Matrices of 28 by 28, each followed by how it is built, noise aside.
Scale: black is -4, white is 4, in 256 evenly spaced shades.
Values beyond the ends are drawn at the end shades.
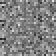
repeating rows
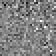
upper triangular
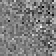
upper triangular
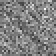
Toeplitz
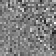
upper triangular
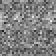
repeating columns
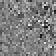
upper triangular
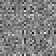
low rank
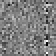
uneven columns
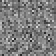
repeating columns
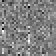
uneven columns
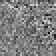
upper triangular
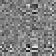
low rank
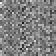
repeating rows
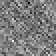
Toeplitz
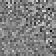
upper triangular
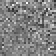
upper triangular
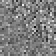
upper triangular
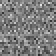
repeating columns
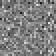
repeating rows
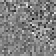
upper triangular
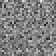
repeating columns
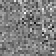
upper triangular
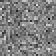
repeating rows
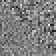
upper triangular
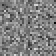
repeating rows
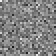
repeating rows
